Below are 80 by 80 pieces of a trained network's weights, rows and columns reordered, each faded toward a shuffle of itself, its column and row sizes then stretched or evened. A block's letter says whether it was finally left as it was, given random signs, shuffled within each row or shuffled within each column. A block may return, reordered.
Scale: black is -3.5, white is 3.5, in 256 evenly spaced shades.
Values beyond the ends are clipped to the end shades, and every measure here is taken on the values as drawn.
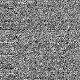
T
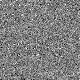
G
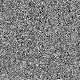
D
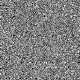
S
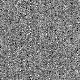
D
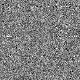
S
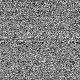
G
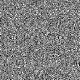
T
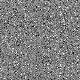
D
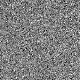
D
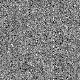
D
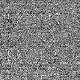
T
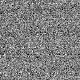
G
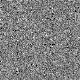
S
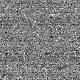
G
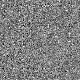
S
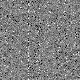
D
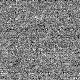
G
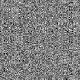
T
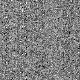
D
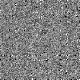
T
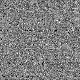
G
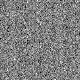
D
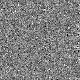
D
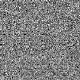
T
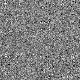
S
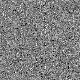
D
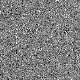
S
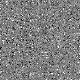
S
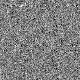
S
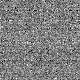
G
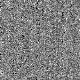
D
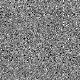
S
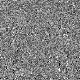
S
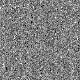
D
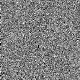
D
